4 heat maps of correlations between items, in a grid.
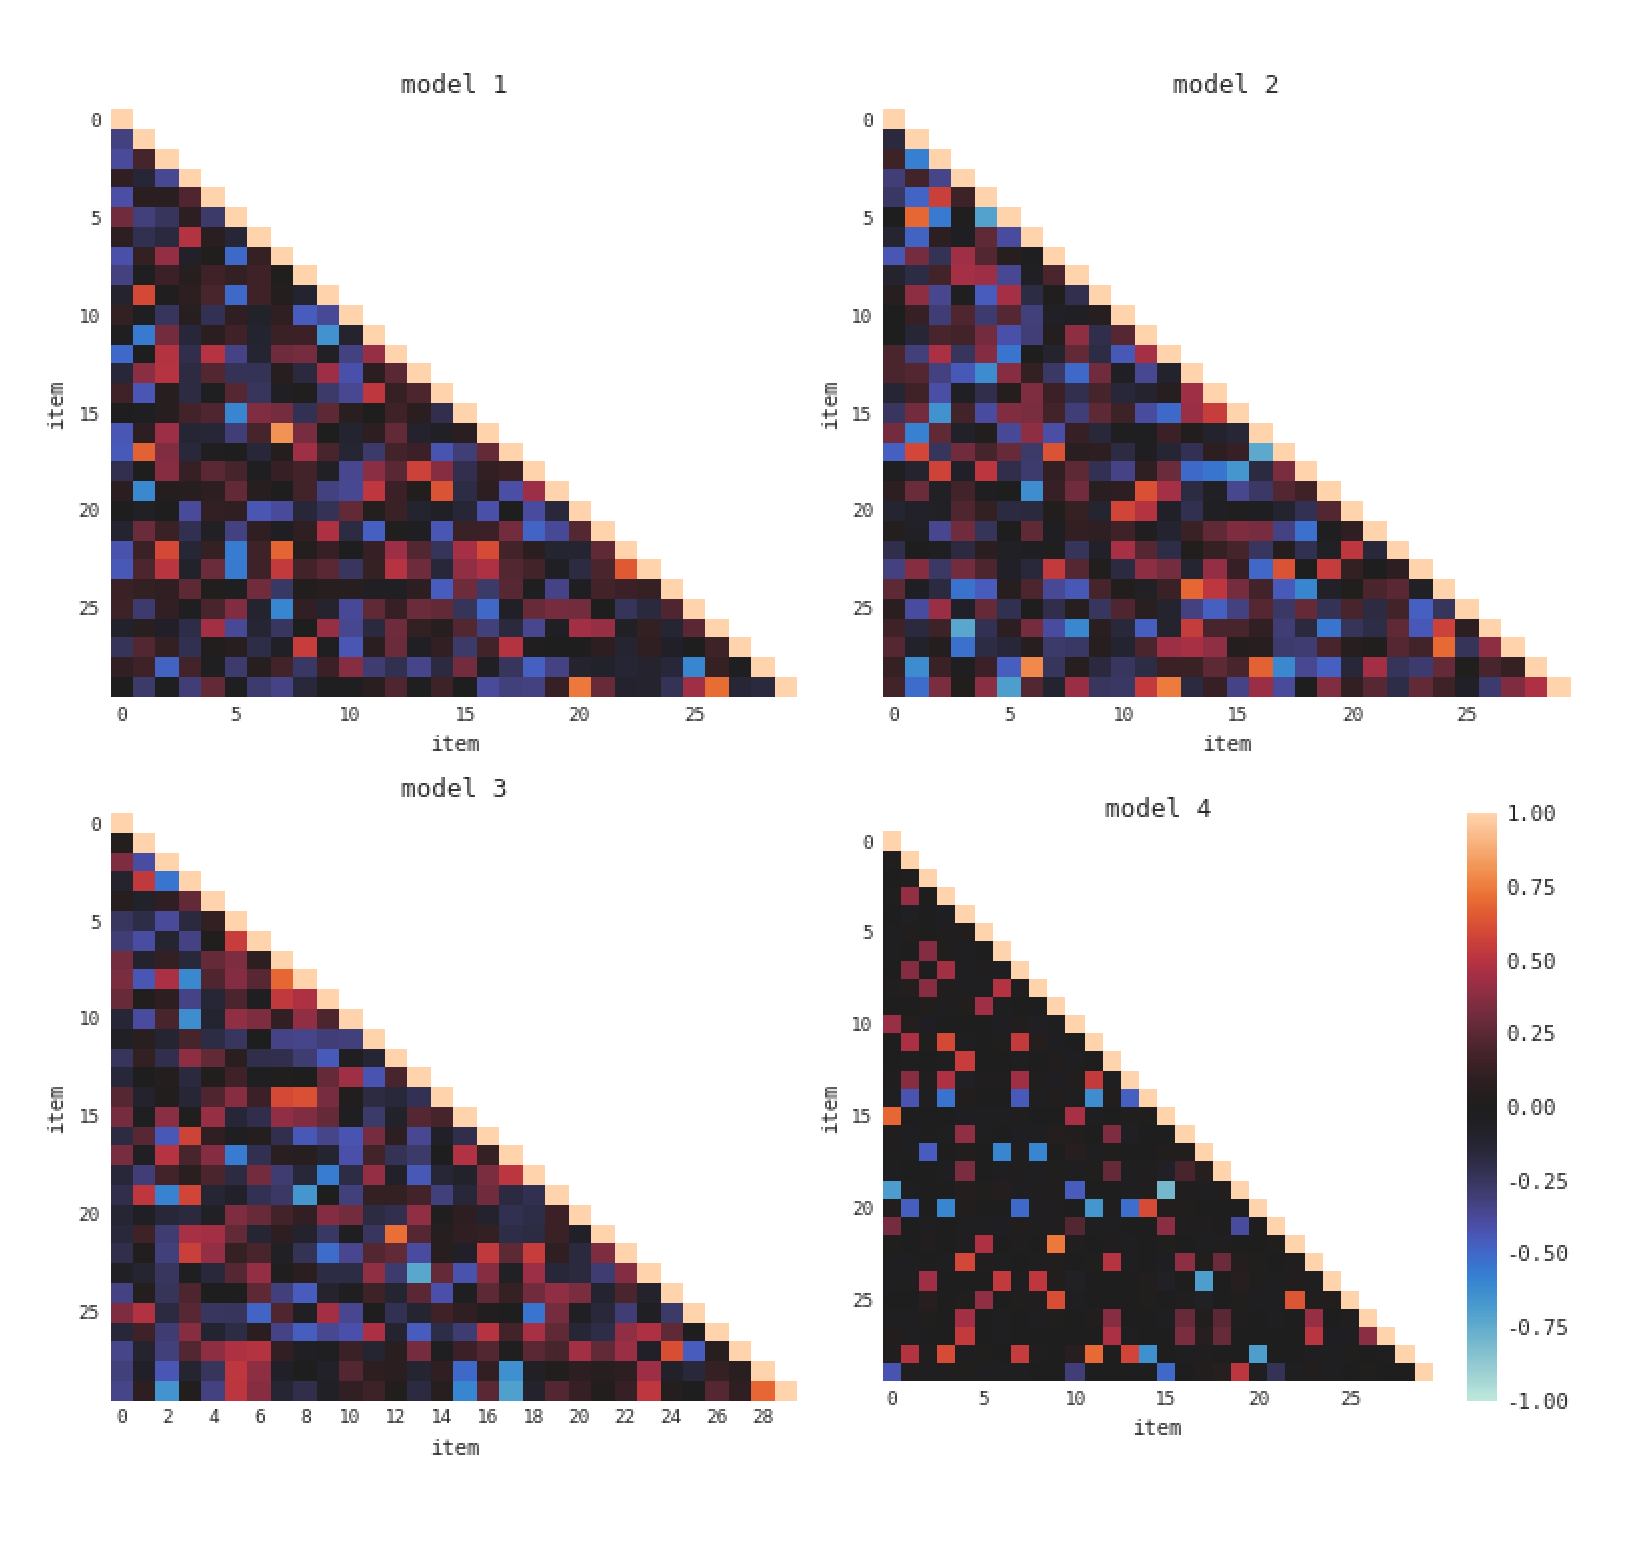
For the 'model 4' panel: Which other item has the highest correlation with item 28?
11
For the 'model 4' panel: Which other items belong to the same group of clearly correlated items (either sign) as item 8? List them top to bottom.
2, 6, 17, 24
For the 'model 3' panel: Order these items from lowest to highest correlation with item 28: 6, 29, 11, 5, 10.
11, 10, 6, 5, 29
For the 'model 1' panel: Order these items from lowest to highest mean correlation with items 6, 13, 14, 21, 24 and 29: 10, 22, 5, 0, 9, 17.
10, 5, 17, 0, 22, 9
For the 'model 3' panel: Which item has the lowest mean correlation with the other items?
2
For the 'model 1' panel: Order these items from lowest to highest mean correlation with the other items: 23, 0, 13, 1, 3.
0, 3, 1, 13, 23
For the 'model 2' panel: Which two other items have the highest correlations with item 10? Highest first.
20, 22
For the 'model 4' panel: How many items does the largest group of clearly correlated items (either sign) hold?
8
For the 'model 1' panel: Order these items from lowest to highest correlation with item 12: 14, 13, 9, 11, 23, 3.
3, 9, 14, 13, 11, 23
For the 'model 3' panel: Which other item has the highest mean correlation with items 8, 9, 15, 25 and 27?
7
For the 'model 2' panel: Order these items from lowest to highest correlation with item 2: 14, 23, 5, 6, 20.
5, 14, 23, 20, 6
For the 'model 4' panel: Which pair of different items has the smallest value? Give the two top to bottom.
15, 19
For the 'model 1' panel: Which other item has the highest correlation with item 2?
22
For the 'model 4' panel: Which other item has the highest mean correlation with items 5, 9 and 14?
22
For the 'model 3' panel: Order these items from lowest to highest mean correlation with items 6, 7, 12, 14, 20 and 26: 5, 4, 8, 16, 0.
0, 16, 4, 8, 5
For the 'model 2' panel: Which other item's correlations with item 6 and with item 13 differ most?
4
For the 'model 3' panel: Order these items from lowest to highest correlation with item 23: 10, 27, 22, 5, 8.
10, 27, 8, 5, 22
